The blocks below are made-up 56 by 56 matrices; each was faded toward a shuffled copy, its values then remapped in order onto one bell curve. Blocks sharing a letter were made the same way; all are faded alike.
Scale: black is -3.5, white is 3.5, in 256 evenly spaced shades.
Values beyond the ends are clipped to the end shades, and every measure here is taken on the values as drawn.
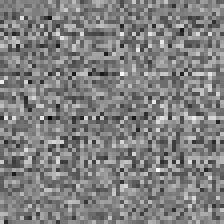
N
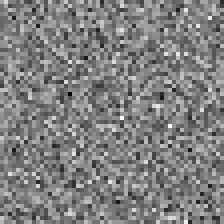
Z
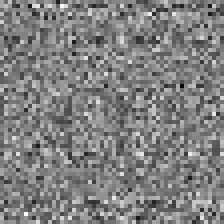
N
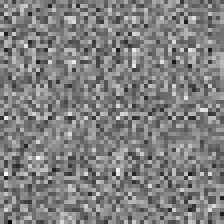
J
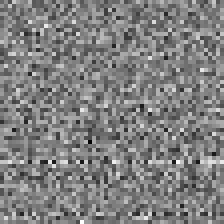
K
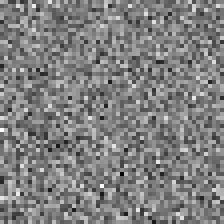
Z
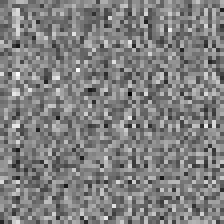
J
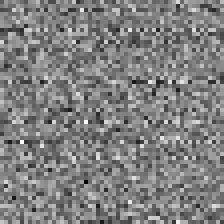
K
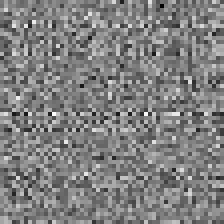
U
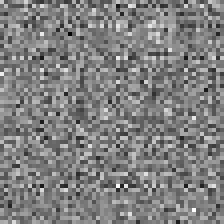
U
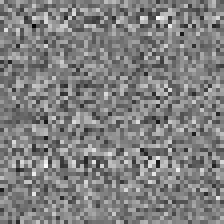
N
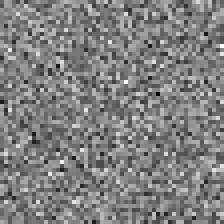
Z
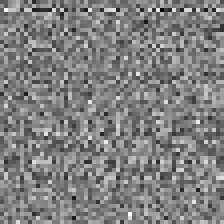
U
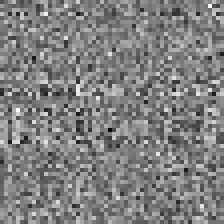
N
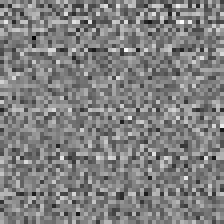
K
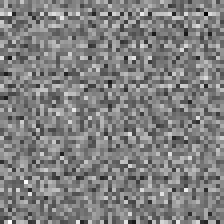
U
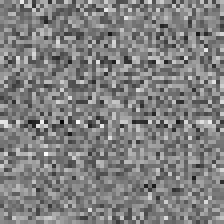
K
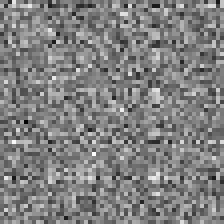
N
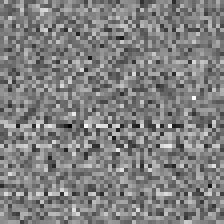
K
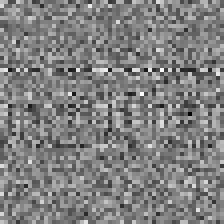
U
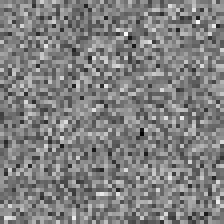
Z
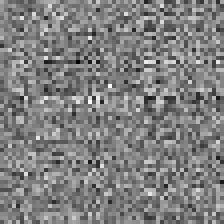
J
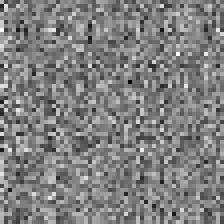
J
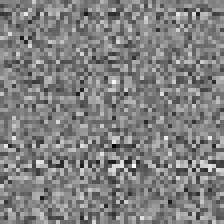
N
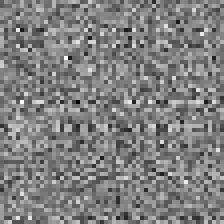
U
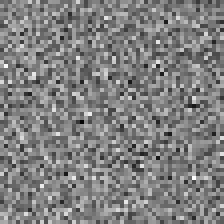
Z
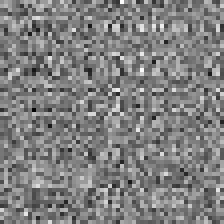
J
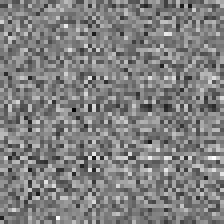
U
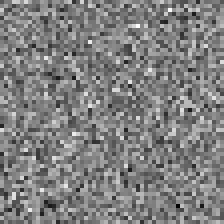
Z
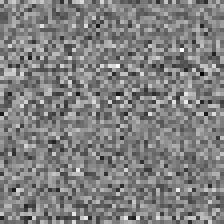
K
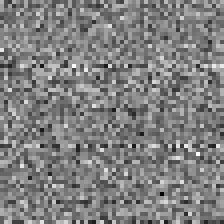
K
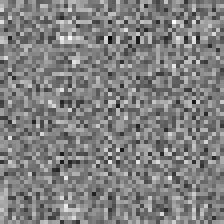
J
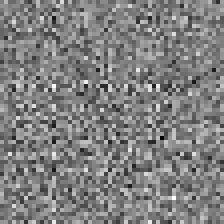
N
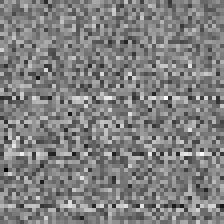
K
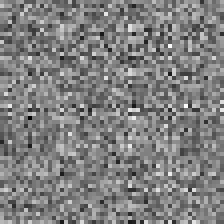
J
